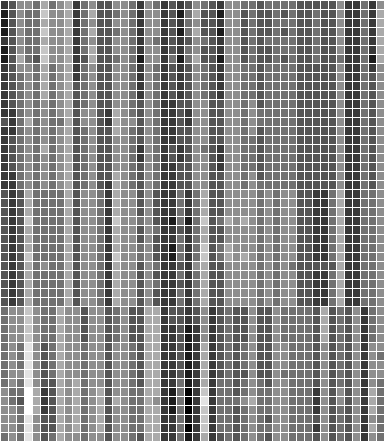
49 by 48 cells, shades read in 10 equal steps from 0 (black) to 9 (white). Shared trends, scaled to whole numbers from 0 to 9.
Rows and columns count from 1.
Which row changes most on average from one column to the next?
45
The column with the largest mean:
4
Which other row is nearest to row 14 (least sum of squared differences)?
13
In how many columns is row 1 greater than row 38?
15
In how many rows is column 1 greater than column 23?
13
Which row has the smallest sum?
7
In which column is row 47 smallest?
24
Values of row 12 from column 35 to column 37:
4 4 4
